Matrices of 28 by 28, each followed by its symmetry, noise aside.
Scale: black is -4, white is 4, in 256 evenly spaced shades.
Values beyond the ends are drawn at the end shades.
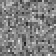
no symmetry.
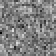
no symmetry.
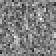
same after a half turn.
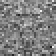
mirrored left to right.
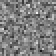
antisymmetric.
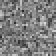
antisymmetric.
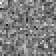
symmetric.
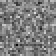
mirrored left to right.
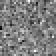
antisymmetric.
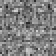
mirrored left to right.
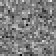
no symmetry.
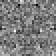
mirrored left to right.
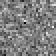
antisymmetric.
